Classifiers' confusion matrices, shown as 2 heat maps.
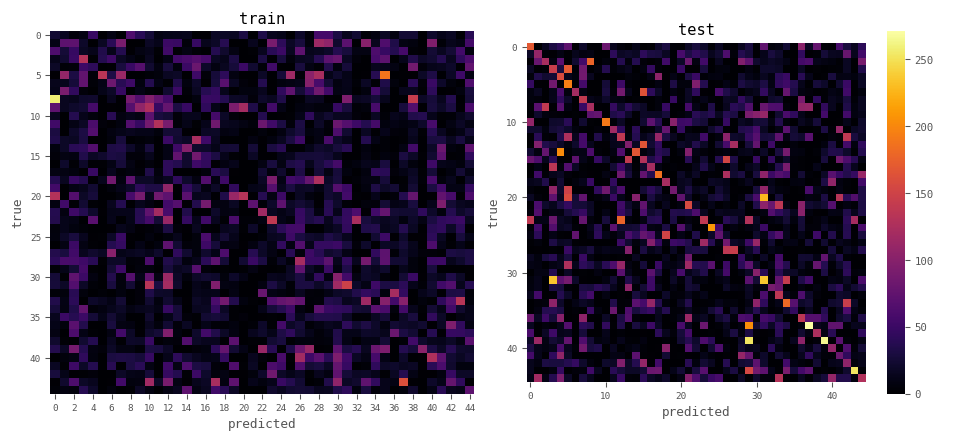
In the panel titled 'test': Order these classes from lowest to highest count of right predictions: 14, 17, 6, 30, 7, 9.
9, 30, 6, 7, 14, 17
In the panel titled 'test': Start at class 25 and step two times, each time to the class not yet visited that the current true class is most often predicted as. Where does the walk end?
40
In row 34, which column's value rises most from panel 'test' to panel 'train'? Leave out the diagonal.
28
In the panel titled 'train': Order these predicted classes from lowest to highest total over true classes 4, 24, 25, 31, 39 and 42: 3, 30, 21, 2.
21, 3, 2, 30
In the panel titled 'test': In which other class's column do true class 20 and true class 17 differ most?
5
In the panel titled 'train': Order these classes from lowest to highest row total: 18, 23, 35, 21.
35, 21, 18, 23
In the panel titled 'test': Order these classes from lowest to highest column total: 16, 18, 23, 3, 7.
18, 23, 16, 7, 3
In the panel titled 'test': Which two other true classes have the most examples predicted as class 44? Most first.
17, 2
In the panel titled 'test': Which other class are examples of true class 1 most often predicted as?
42
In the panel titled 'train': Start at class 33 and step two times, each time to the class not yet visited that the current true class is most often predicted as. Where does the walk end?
37
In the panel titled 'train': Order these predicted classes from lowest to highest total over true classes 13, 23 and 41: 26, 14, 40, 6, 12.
6, 40, 14, 26, 12
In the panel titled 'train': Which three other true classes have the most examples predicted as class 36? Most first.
32, 37, 33
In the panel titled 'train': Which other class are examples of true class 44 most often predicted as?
14
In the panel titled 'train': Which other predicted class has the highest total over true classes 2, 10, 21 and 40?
26
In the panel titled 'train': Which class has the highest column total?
12
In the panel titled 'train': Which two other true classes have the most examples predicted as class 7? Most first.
5, 1
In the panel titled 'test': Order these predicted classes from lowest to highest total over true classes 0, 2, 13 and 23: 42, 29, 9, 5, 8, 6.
9, 6, 5, 42, 8, 29
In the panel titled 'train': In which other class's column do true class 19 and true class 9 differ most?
20
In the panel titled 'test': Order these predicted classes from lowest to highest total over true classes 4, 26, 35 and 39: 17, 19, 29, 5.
19, 5, 17, 29
